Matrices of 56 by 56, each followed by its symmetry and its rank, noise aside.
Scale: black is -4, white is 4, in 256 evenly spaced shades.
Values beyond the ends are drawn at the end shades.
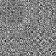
symmetric, rank six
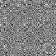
symmetric, rank seven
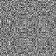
no symmetry, rank eight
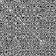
symmetric, rank six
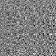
no symmetry, rank six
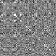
symmetric, rank six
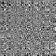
no symmetry, rank six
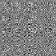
no symmetry, rank six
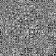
symmetric, rank seven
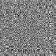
antisymmetric, rank eight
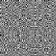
no symmetry, rank six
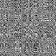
no symmetry, rank seven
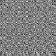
no symmetry, rank six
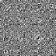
symmetric, rank six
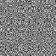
antisymmetric, rank six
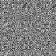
antisymmetric, rank eight
